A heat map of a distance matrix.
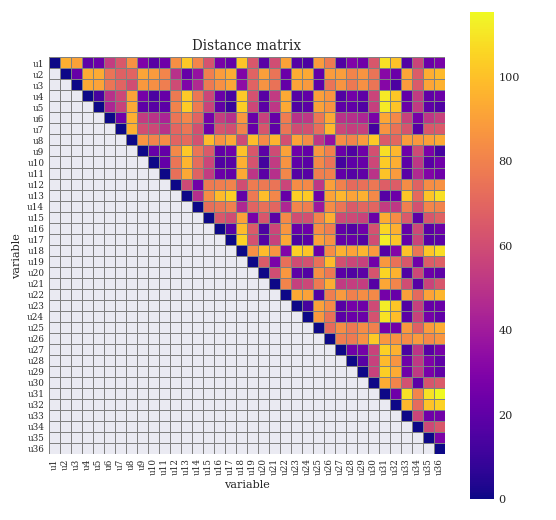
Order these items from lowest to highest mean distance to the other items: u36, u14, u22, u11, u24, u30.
u11, u24, u36, u30, u14, u22
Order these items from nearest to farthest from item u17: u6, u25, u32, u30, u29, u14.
u29, u6, u30, u14, u25, u32
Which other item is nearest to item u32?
u3
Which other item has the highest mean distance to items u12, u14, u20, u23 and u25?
u26
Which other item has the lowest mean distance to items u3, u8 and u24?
u25
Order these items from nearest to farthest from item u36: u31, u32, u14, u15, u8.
u15, u14, u8, u32, u31
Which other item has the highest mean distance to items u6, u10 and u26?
u31
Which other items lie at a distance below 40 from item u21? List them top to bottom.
u6, u7, u15, u19, u30, u34
